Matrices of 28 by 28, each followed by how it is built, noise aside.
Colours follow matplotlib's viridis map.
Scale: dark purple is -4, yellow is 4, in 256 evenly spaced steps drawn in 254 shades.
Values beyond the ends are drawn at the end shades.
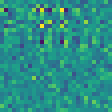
low rank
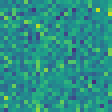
repeating rows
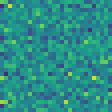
low rank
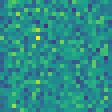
repeating rows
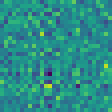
low rank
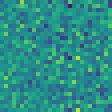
repeating rows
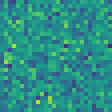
noise
